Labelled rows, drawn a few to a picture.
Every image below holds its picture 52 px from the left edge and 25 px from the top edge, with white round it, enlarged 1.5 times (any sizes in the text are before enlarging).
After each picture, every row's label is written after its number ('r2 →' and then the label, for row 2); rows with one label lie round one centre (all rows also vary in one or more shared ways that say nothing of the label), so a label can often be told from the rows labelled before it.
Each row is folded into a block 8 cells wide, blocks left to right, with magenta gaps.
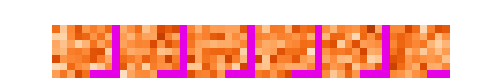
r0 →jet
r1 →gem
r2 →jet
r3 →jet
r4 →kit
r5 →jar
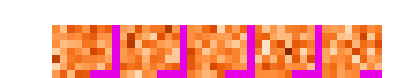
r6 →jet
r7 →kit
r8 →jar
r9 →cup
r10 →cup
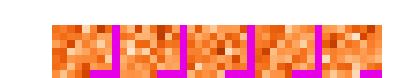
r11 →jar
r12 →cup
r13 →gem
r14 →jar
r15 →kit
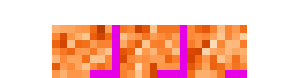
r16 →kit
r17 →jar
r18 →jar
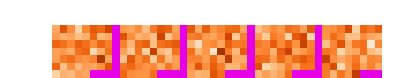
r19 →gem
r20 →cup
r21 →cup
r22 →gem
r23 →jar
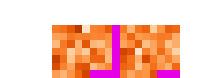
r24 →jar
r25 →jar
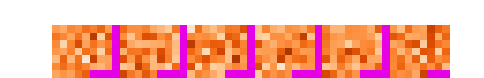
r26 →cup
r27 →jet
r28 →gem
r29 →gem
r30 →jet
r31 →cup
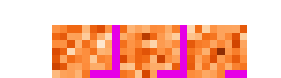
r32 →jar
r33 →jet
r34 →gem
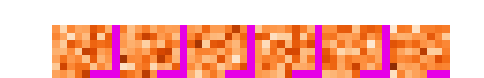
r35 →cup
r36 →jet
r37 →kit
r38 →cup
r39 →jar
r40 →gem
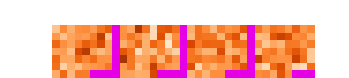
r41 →gem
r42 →jar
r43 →gem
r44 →jet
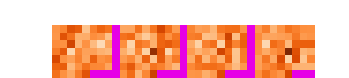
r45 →jar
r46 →cup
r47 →cup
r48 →cup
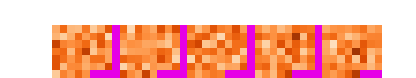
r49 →gem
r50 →jet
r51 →kit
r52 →cup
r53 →cup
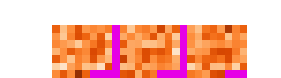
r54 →jet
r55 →jet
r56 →jet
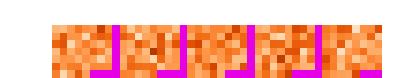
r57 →kit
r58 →cup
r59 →kit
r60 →cup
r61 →jar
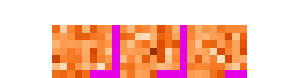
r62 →jet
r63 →cup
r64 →cup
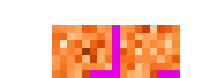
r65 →cup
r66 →jar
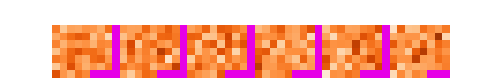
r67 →jet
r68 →kit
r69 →cup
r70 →jar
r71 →gem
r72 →gem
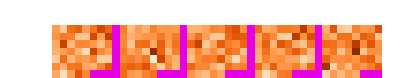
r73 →kit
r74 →cup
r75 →kit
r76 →kit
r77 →gem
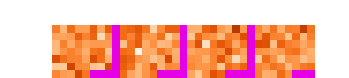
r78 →jet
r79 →jar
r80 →kit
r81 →kit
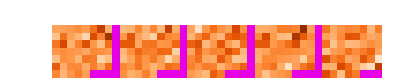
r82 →kit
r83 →kit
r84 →kit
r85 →kit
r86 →jet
